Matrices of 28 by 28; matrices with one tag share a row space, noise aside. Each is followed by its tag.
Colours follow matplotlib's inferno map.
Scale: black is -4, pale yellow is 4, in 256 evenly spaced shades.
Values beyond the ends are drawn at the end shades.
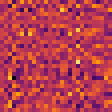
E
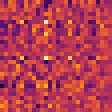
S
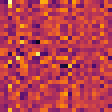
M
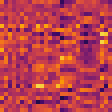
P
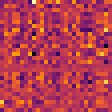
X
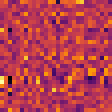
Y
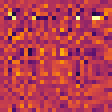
E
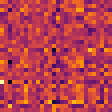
Y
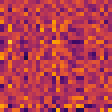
Y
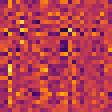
M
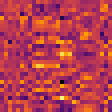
P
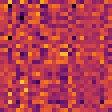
M
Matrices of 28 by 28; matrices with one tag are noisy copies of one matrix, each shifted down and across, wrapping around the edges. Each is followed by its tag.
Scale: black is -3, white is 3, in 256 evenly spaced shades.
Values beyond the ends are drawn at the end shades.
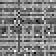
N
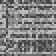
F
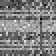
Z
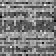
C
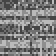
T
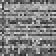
C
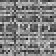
N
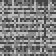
N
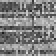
T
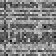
C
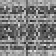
Z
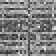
F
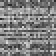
C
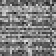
C
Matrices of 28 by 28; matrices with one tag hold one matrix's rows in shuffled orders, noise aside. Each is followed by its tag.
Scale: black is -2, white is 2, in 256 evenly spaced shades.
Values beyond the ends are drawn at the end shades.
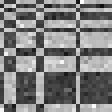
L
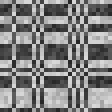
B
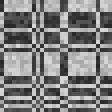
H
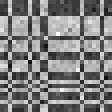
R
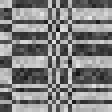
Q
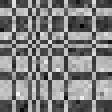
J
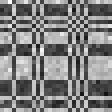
B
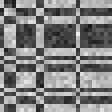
L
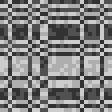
R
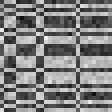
L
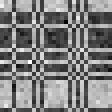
B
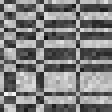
L
